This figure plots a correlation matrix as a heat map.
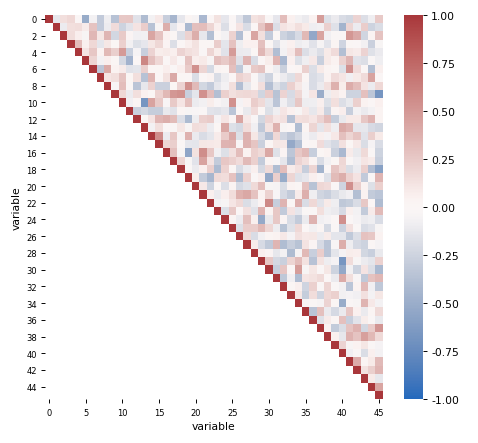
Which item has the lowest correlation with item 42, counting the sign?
21
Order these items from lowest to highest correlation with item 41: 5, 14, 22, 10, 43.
22, 10, 43, 14, 5
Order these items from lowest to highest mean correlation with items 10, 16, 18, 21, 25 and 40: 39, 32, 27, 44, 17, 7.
44, 32, 39, 7, 27, 17
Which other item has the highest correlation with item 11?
0
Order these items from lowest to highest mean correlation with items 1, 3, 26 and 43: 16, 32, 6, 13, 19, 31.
19, 31, 13, 6, 32, 16
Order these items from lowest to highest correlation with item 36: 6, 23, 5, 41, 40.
41, 6, 23, 5, 40
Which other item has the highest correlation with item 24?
40
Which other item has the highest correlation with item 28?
2
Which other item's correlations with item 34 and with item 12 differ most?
15
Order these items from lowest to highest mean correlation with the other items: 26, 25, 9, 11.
11, 26, 9, 25
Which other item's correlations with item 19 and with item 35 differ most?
16
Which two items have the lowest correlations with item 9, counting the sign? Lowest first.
45, 37
